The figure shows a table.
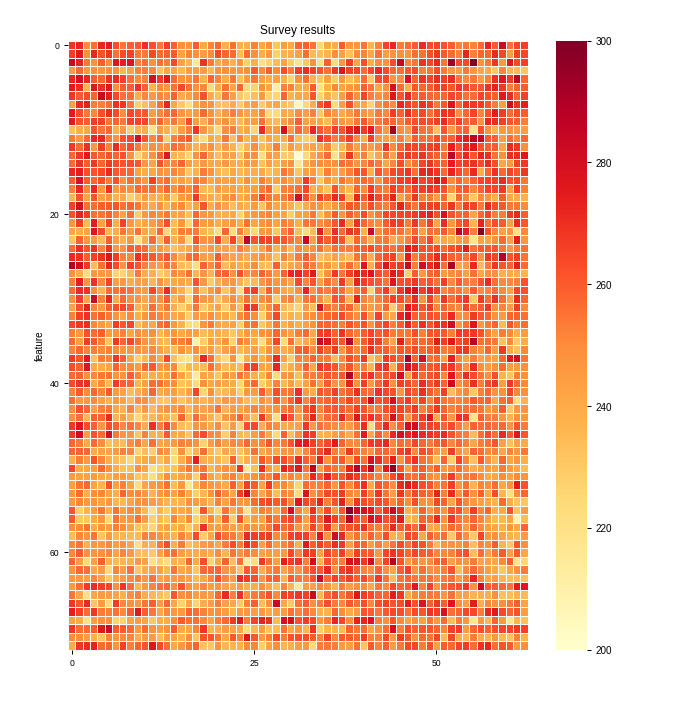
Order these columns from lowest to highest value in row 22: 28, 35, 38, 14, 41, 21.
28, 14, 35, 21, 38, 41
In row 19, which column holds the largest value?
1
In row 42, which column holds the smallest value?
61
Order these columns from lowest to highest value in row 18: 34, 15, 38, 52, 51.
52, 38, 15, 51, 34
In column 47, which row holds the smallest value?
56
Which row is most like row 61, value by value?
50
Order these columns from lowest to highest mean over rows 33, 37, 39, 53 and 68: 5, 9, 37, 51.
9, 5, 51, 37
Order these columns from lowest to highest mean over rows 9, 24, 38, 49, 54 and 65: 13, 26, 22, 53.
13, 22, 26, 53
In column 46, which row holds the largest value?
37
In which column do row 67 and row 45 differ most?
41
